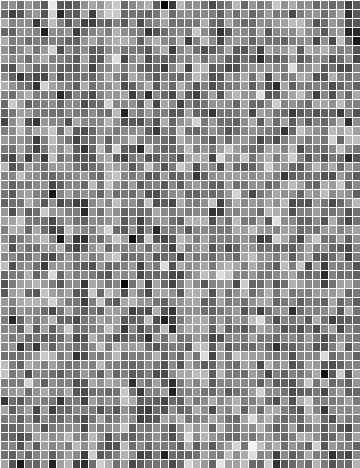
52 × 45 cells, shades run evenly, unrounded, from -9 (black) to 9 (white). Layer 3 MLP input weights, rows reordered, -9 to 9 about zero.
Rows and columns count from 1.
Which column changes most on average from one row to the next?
19
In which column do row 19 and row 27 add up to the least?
17
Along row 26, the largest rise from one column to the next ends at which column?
9
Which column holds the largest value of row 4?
25
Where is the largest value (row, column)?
50, 32
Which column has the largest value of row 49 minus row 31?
24
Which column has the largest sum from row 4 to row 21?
15
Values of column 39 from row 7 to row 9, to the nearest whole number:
-1 1 2
